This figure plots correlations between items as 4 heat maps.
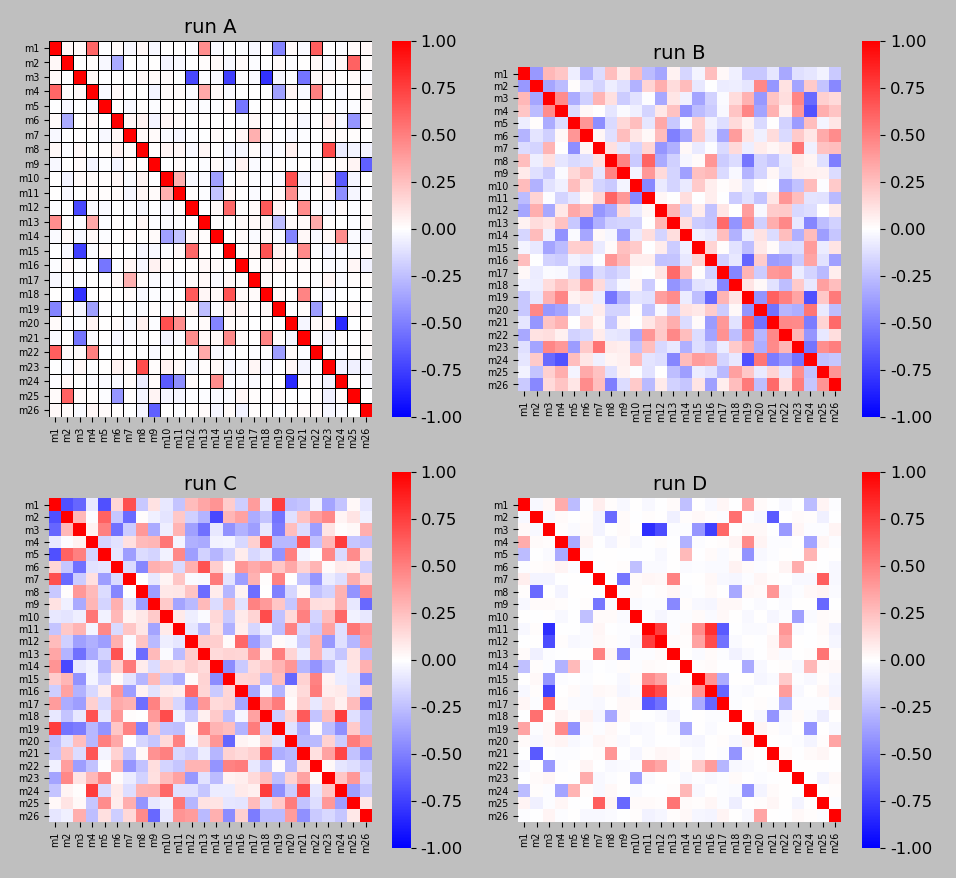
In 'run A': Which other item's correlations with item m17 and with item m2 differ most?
m25
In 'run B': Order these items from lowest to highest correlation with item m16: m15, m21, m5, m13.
m21, m13, m5, m15
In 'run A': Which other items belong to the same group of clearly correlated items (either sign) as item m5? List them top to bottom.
m16
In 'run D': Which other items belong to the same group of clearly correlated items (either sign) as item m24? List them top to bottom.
m1, m4, m5, m14, m19
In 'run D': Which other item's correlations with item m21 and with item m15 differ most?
m2
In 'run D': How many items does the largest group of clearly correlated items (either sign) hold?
7
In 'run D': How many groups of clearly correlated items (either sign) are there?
6
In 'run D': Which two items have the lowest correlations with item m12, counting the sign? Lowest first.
m3, m17
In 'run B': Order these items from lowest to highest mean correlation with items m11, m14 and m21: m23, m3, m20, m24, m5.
m20, m24, m5, m3, m23
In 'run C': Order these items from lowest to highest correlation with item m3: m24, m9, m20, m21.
m9, m21, m24, m20
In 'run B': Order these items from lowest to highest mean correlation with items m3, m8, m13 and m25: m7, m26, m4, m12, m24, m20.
m24, m20, m12, m26, m7, m4
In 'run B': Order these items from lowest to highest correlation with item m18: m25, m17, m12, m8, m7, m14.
m17, m14, m8, m12, m7, m25
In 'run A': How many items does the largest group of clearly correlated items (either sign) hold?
5
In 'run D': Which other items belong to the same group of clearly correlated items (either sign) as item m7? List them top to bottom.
m9, m13, m25
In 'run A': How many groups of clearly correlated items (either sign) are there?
8
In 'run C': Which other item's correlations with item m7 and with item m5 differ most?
m1
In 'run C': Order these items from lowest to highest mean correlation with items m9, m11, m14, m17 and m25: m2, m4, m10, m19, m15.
m2, m15, m4, m10, m19
